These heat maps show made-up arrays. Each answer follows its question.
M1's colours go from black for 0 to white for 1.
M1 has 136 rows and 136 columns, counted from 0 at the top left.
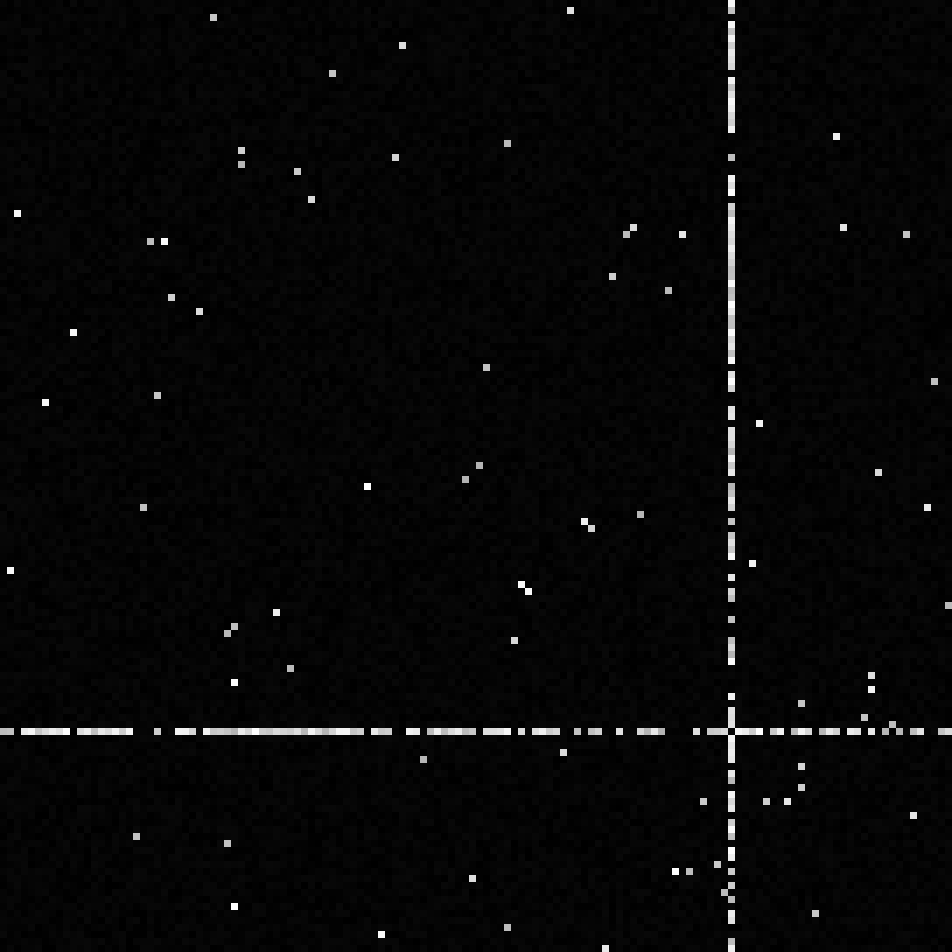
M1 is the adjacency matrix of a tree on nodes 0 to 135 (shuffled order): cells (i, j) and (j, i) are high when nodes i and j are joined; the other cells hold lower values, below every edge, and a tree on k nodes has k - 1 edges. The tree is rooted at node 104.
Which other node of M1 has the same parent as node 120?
90
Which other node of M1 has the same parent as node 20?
132
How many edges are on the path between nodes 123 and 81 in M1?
4
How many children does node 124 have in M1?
2
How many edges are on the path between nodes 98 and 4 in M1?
3
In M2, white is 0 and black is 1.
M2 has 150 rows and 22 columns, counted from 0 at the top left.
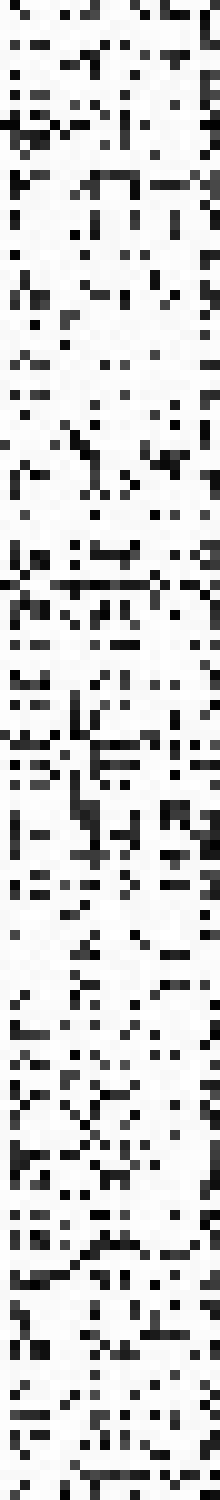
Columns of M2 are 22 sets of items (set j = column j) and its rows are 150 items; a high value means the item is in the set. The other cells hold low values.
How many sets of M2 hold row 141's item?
10
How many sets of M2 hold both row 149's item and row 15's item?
1
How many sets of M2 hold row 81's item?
10
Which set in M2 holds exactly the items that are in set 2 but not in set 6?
15
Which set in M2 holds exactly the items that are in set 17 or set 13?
9
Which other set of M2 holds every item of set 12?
21
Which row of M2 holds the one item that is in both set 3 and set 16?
30
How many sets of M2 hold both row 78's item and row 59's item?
1
